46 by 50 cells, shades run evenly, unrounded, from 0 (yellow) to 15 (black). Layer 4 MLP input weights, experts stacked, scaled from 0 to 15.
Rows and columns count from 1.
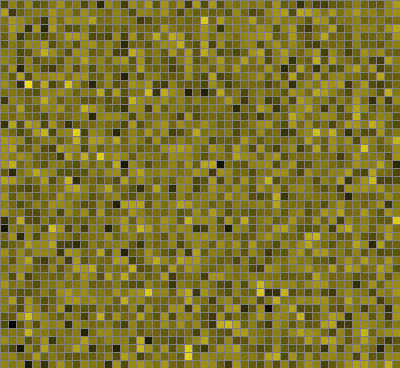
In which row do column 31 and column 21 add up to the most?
39
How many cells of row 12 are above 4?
44
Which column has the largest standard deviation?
16
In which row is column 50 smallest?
28
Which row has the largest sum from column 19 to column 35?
11
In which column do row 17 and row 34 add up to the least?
10
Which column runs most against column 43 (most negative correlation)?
29
